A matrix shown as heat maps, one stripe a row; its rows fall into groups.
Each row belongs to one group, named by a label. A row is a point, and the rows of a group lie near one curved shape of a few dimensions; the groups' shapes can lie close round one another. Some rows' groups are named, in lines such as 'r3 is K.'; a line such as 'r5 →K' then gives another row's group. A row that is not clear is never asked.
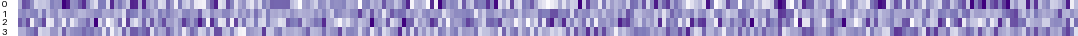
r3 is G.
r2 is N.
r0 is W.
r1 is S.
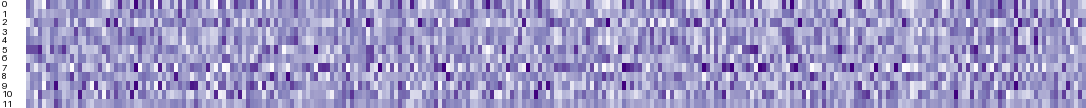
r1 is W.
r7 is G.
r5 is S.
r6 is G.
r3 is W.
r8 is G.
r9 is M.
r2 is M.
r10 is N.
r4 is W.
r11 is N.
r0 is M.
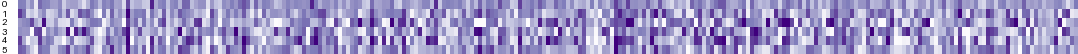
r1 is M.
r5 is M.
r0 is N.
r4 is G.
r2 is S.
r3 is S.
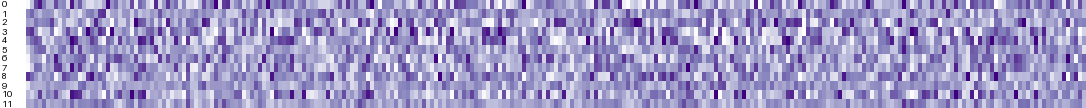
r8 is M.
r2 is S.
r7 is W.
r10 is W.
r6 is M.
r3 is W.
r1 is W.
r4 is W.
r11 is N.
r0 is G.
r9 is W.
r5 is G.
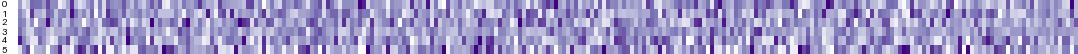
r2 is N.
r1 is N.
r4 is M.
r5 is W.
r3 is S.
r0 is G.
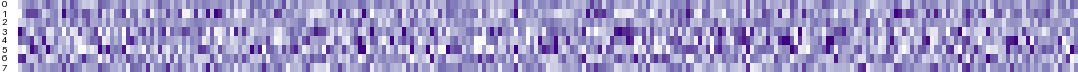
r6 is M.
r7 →G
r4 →S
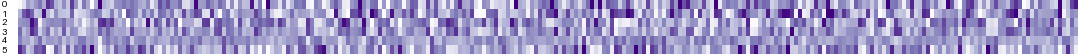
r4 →S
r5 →G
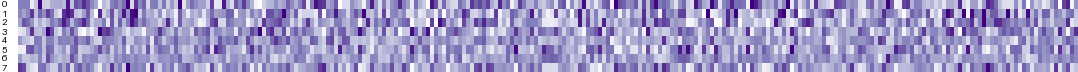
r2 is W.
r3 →G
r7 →M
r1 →W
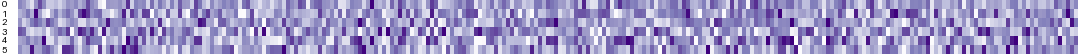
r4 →S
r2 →G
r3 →W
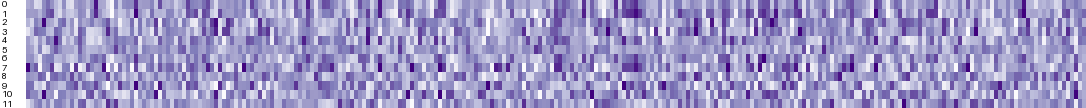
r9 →M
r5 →N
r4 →G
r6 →S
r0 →S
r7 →N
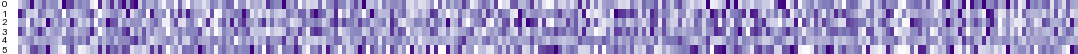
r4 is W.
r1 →G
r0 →W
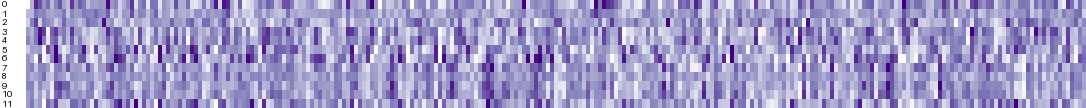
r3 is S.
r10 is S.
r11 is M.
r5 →M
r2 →N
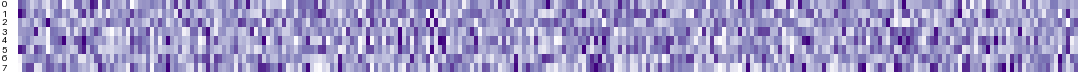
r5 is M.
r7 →G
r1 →M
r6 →M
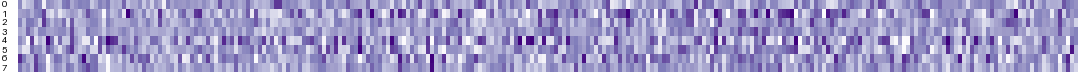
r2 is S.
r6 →M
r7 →N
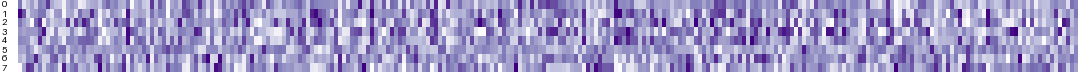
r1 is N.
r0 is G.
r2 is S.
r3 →S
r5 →G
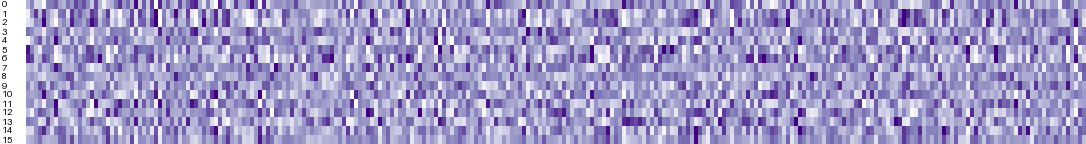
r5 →M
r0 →M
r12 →G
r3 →N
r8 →G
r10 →M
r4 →M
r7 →G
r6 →G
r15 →G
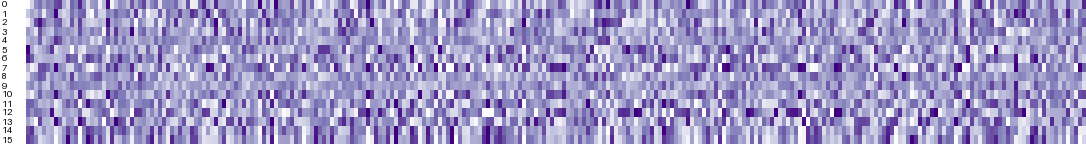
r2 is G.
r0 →W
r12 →S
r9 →W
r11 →W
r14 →W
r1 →M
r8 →G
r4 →G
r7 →G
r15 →W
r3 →N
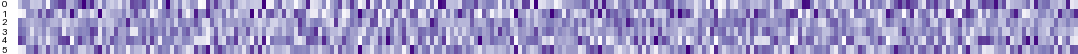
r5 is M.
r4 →W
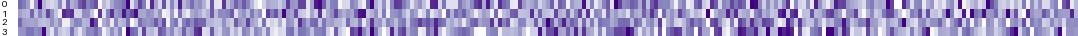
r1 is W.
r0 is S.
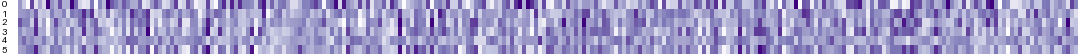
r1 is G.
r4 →S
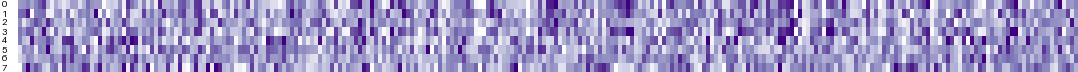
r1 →N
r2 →G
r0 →S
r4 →W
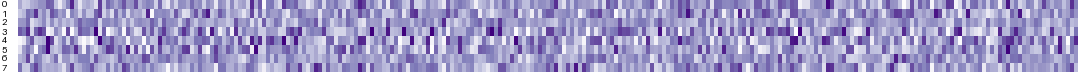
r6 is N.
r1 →M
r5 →M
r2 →W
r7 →G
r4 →G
